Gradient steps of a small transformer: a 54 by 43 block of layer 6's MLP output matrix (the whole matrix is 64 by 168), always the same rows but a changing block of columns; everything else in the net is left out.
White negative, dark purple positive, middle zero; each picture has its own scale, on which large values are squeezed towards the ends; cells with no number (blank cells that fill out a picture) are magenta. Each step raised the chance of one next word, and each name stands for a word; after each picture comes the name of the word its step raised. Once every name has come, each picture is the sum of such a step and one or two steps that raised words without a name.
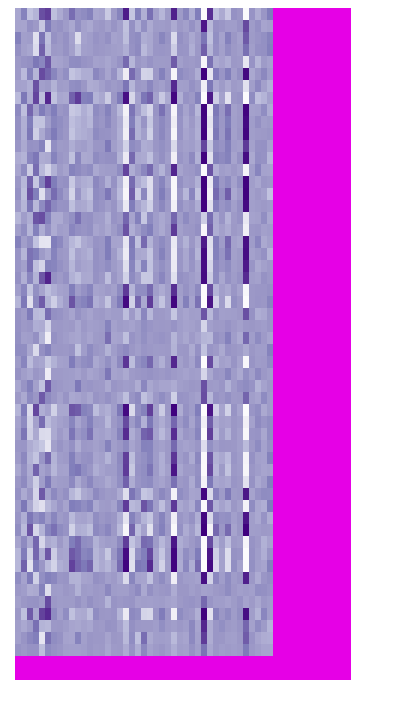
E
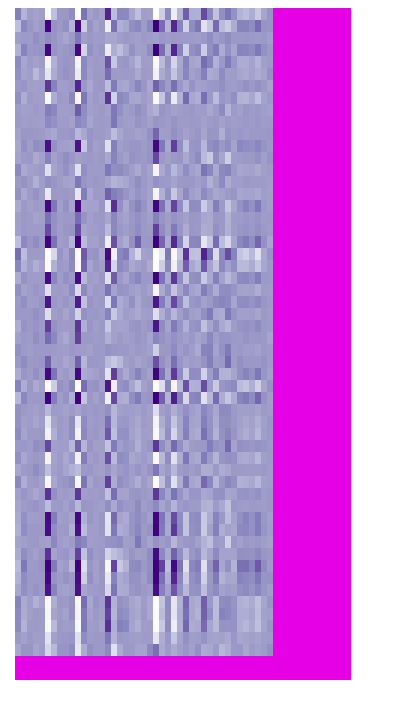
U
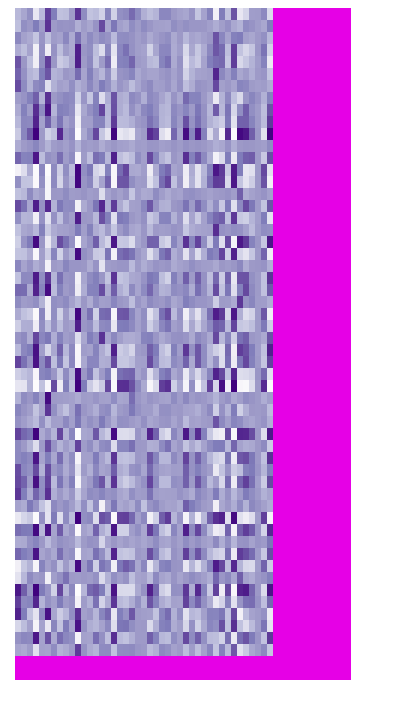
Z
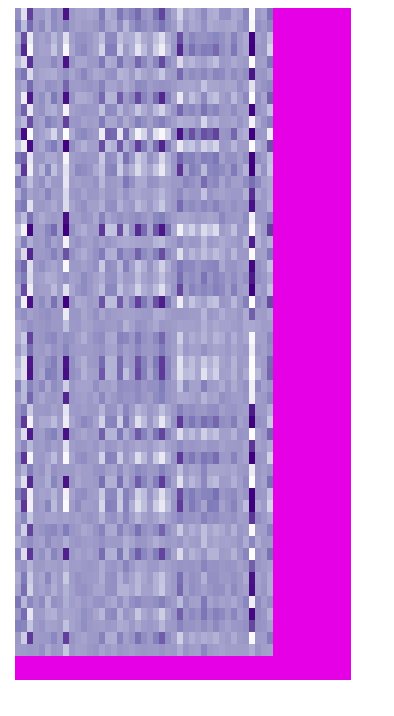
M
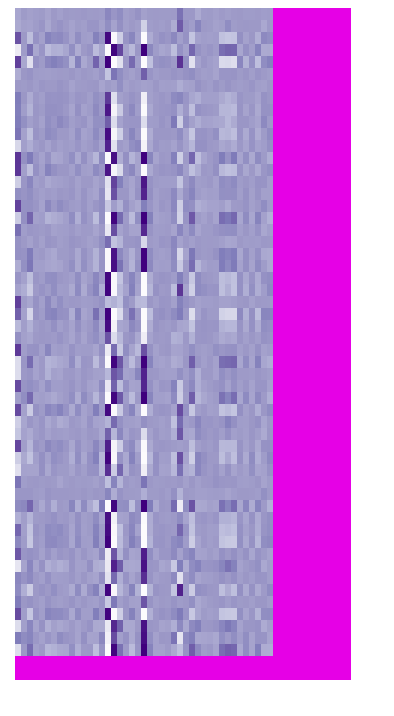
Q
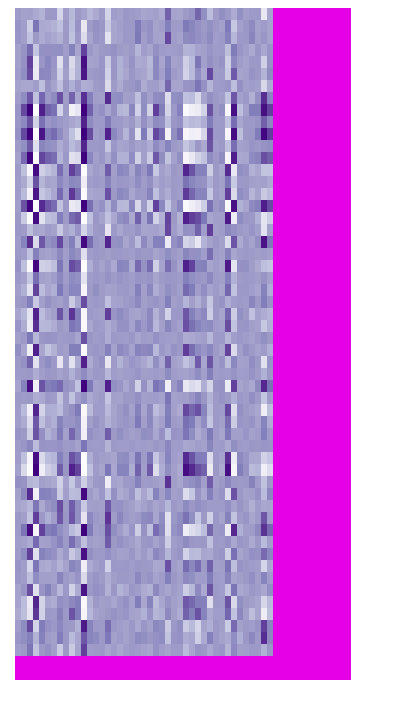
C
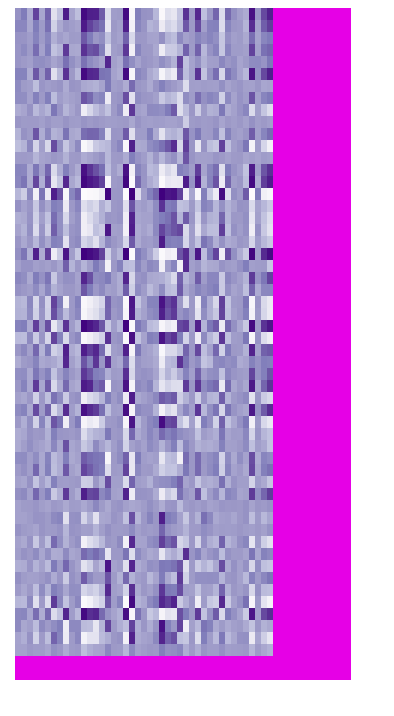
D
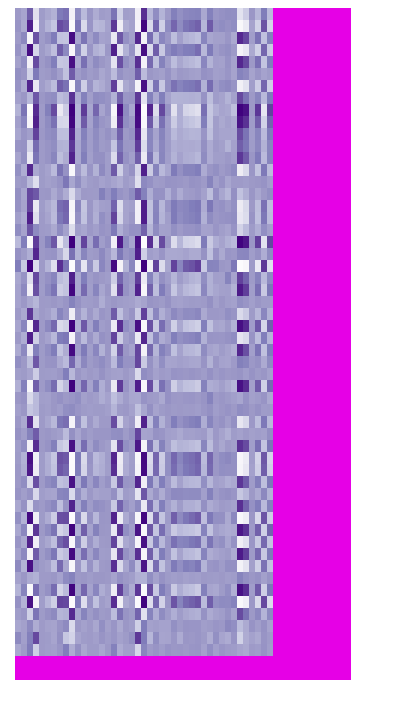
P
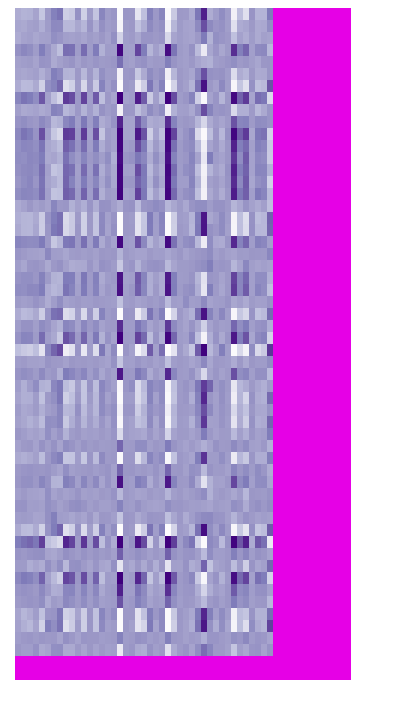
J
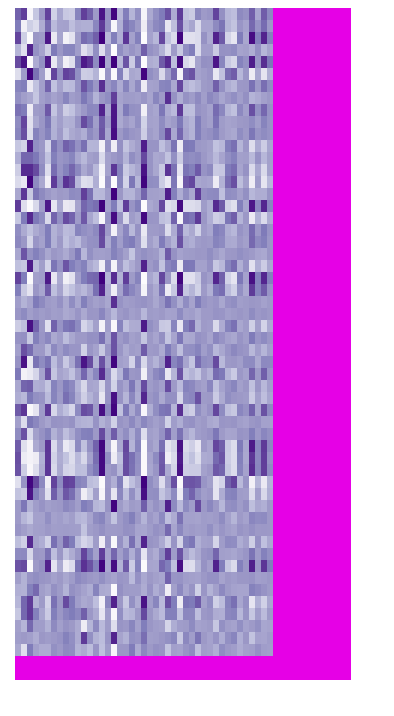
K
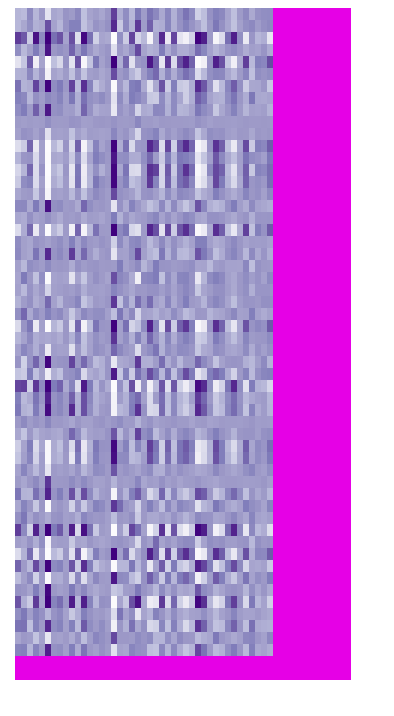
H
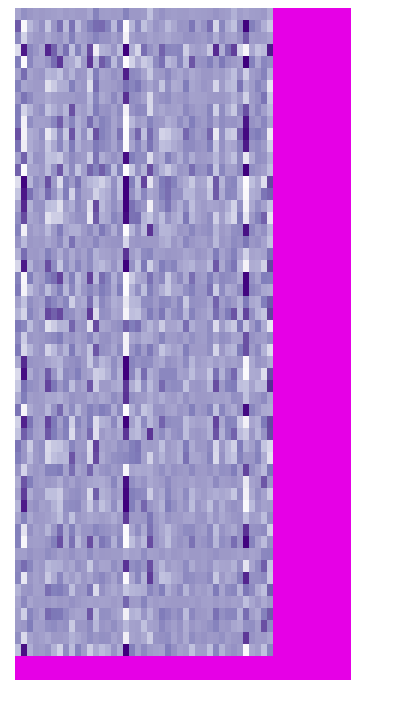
Q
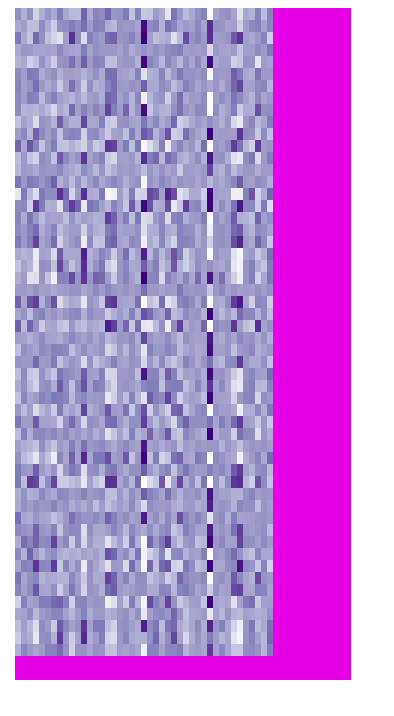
K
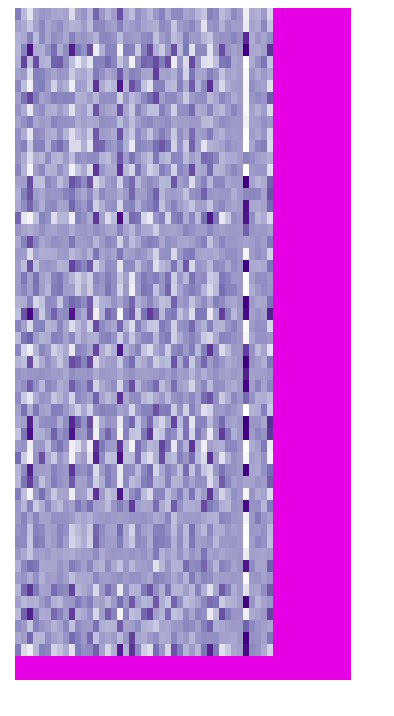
Q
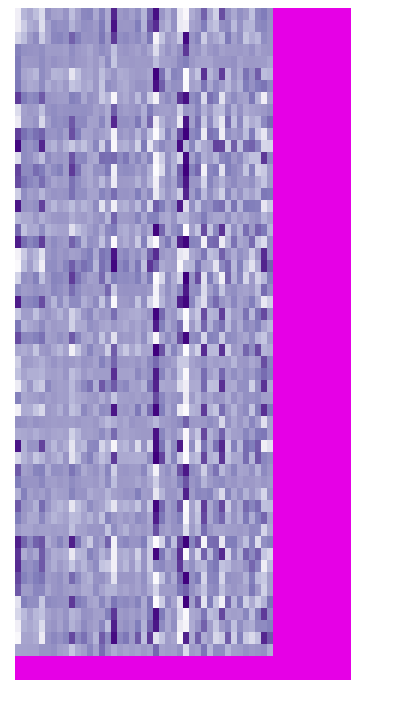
J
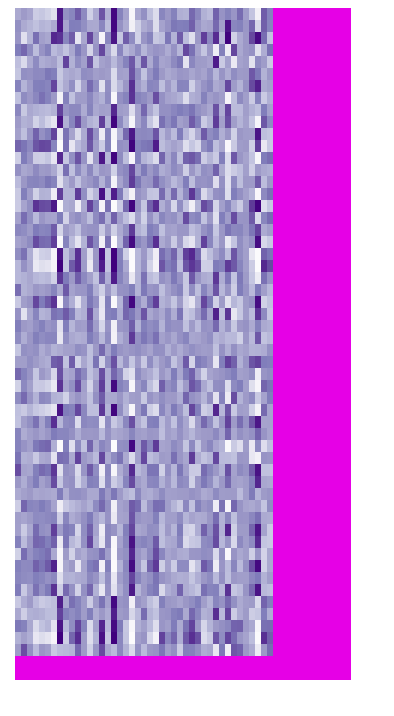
Q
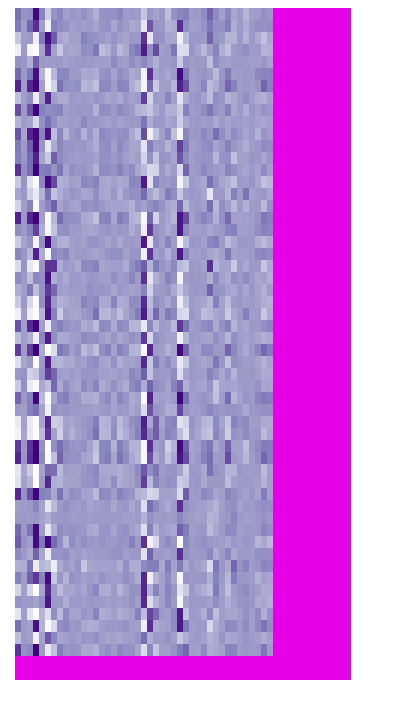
J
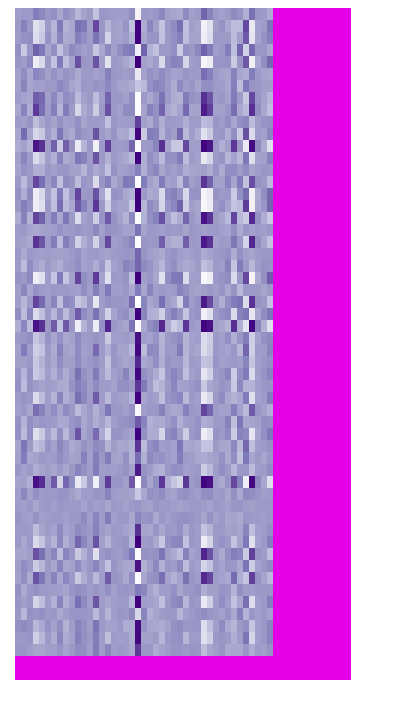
K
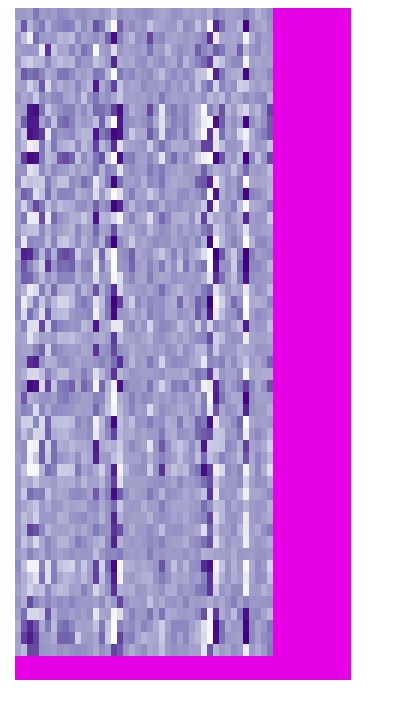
C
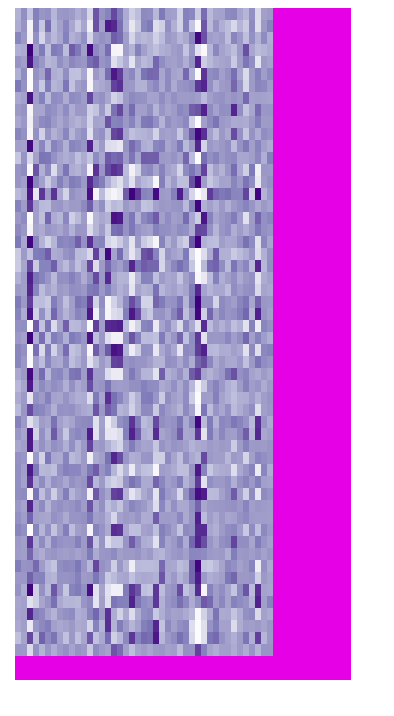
D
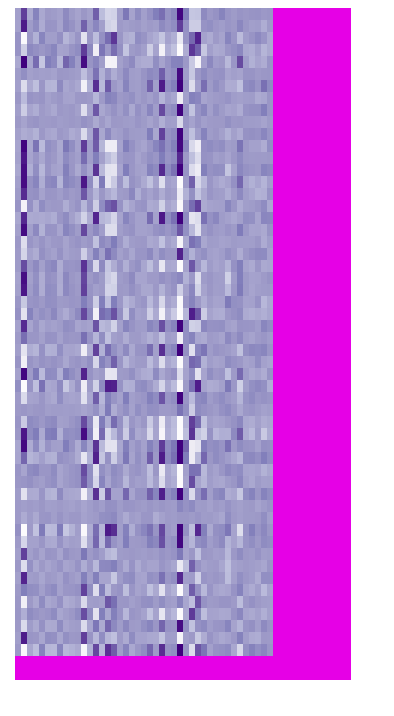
H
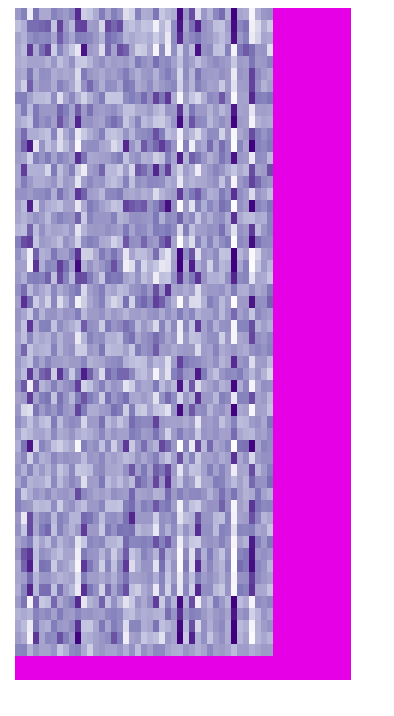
U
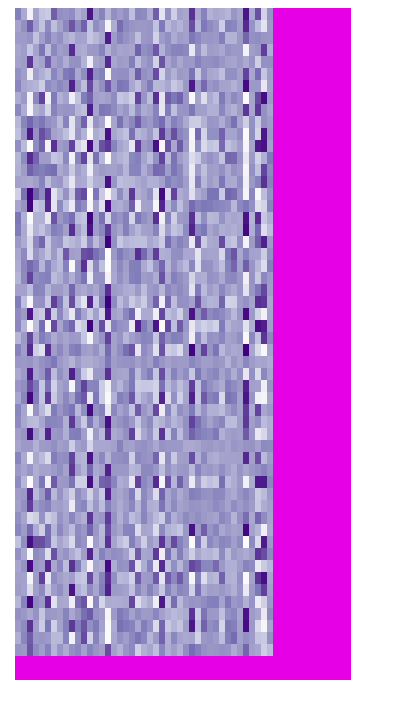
J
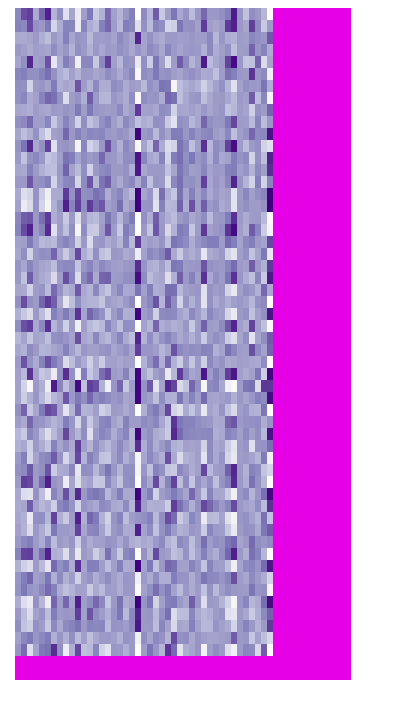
H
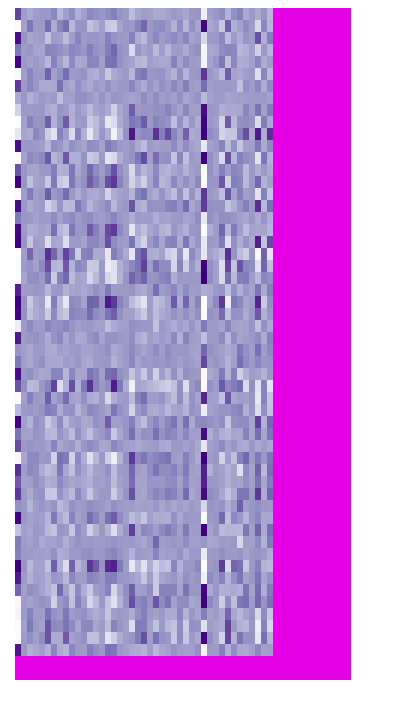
Z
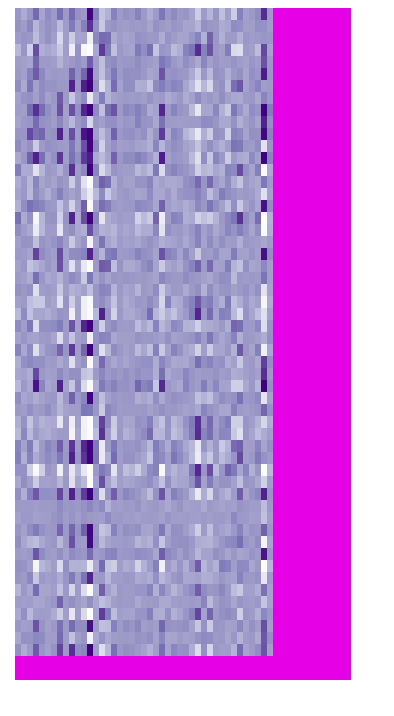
C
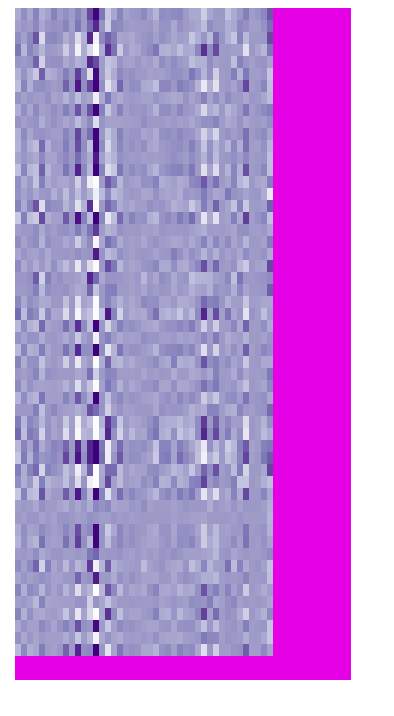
K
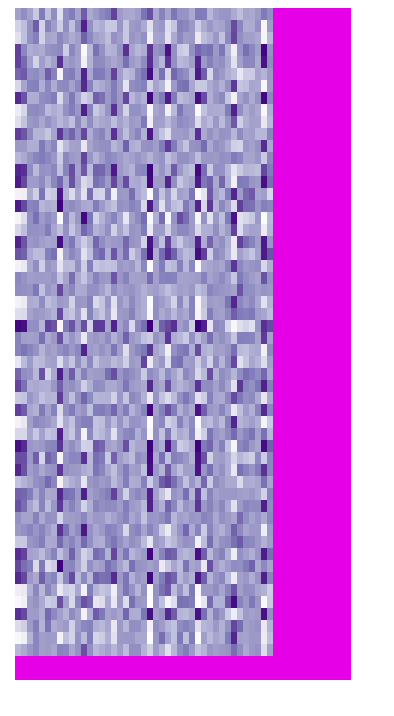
D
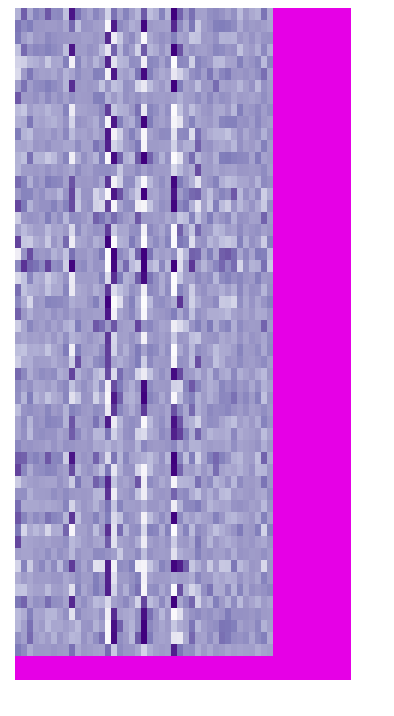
P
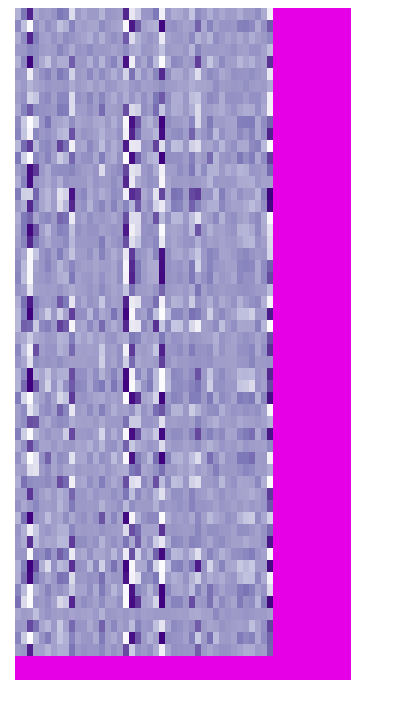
Z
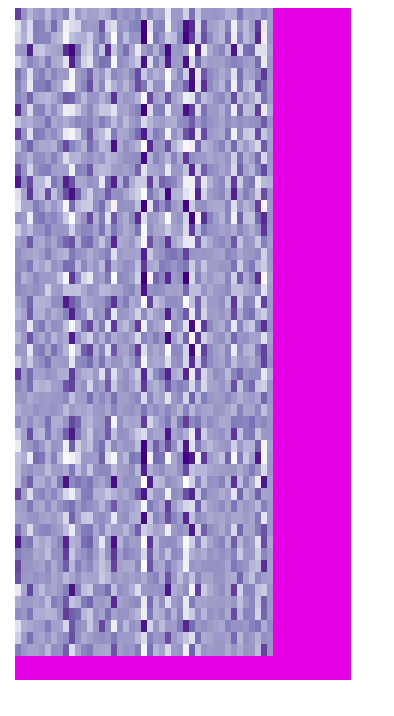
K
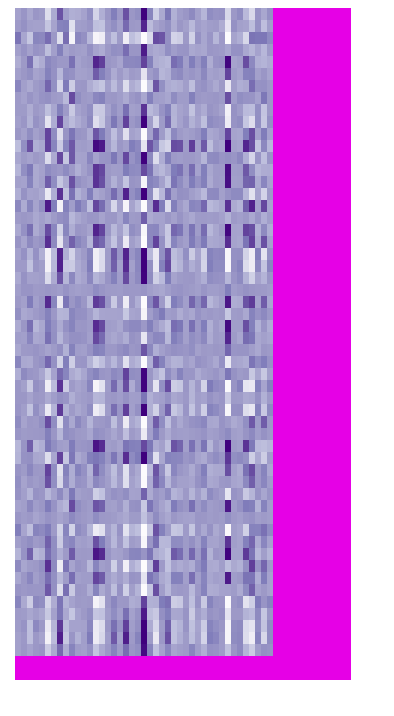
H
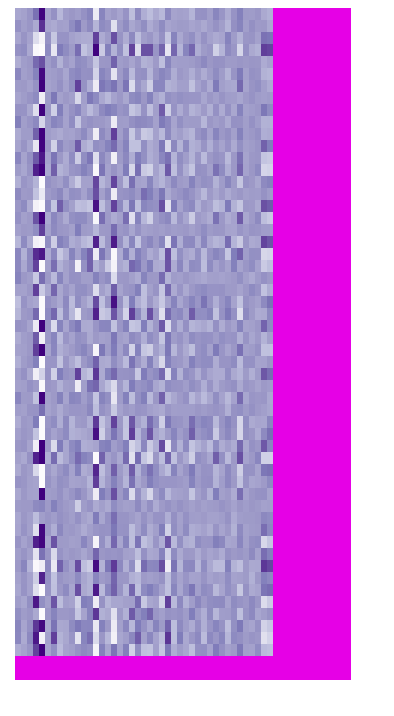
U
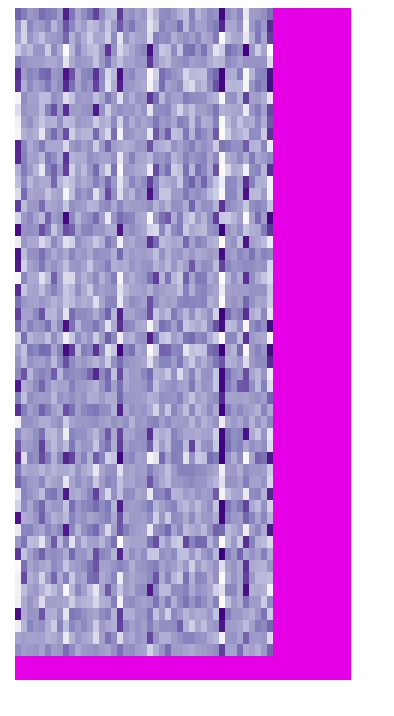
J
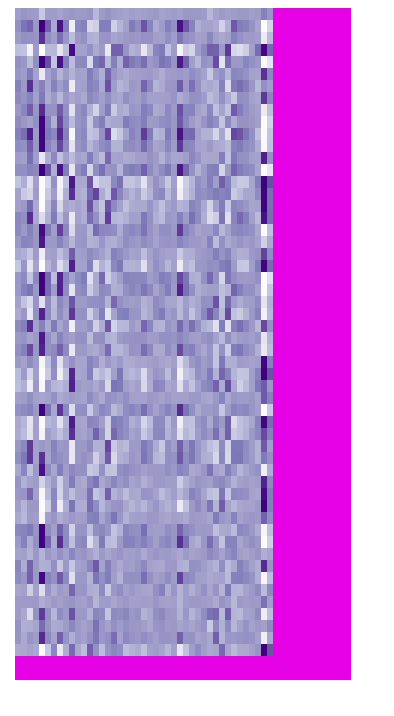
Q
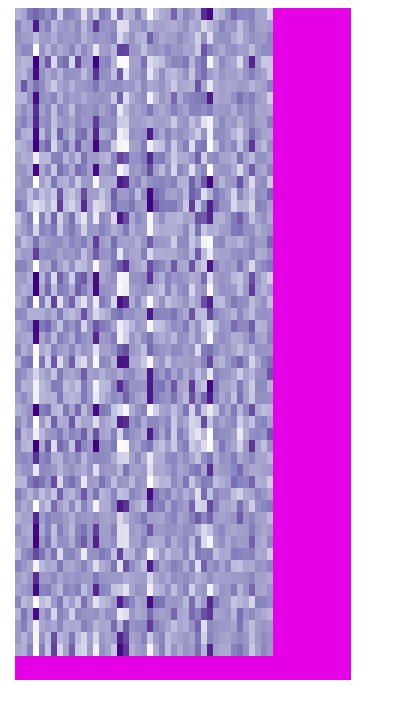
Q
